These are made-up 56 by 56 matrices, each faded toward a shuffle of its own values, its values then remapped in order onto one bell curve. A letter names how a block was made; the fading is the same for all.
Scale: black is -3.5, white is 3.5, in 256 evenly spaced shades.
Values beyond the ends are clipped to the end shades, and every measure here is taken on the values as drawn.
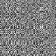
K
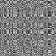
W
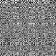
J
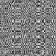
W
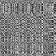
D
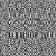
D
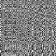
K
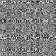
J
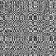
W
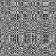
D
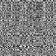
J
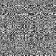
J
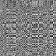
W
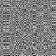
W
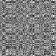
D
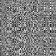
K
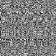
J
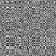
D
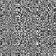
K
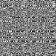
J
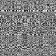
J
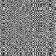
D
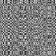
D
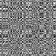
W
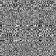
J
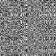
K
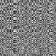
D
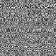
J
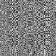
K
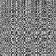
D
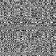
J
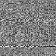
J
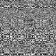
J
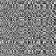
W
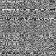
J
